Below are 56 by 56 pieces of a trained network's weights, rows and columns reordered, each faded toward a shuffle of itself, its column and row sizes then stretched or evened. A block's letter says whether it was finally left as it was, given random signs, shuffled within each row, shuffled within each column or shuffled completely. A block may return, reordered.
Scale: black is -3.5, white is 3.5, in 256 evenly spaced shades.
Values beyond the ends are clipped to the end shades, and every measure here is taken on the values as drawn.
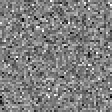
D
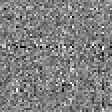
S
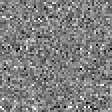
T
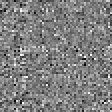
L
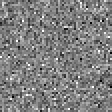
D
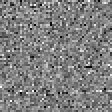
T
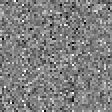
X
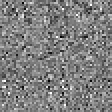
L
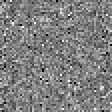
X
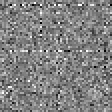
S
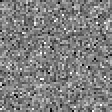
D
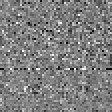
T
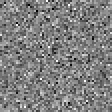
X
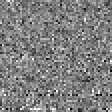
T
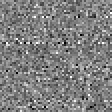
T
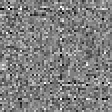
L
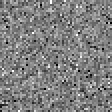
D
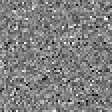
T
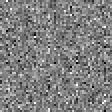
X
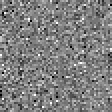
X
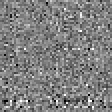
L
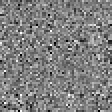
L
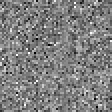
X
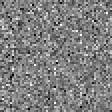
X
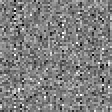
X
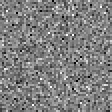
D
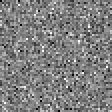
D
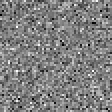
T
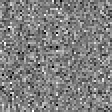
X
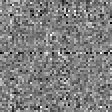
S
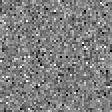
D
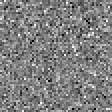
D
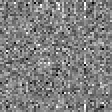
L
